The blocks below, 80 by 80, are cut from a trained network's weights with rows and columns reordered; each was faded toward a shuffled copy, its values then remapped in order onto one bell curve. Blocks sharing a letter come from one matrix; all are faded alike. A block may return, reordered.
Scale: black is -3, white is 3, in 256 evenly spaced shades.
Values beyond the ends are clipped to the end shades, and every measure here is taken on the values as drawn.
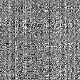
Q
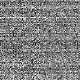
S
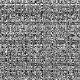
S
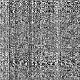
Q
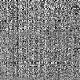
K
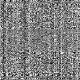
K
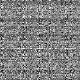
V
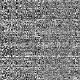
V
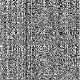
Q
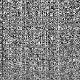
K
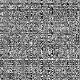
S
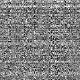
V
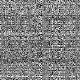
S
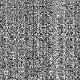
K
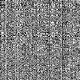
K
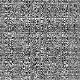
V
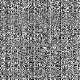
Q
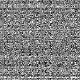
S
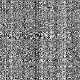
Q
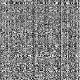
Q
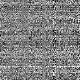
S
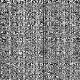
Q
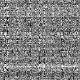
S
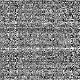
S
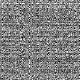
S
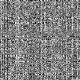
Q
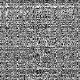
V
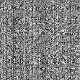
K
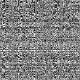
S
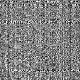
K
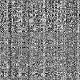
Q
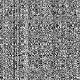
K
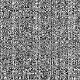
K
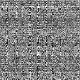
V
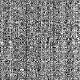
K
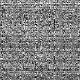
S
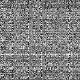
S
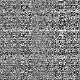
S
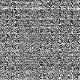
V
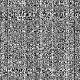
K
